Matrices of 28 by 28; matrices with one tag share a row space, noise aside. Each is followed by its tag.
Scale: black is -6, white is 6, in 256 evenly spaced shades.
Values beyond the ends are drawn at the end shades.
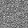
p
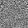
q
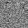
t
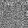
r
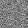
r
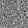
r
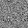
r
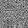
p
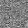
t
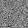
r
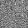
q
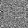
q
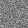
q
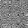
t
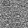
t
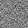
q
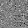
q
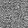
t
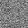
t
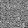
t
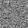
t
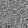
r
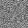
r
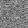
t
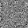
q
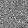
q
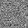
t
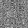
p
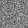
p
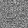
p
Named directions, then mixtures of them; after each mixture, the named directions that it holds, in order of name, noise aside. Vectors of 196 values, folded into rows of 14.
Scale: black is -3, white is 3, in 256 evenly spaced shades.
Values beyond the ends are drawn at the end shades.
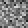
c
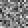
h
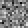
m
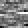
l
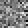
c, h, l.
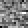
c, l, m.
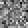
c, h, m.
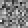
m.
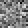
c, h, l.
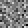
h, l, m.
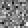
m.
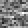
l, m.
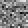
c, l, m.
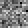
h, l, m.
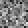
c, m.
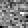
c, h, l.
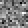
c, l, m.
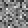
c, h.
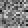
h, l, m.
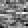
l.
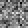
h, l, m.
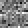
h, l, m.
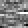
l.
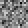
h, m.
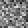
c.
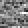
l, m.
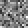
h.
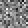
c, h.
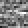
l, m.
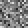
h.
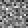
c, h, m.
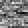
l, m.
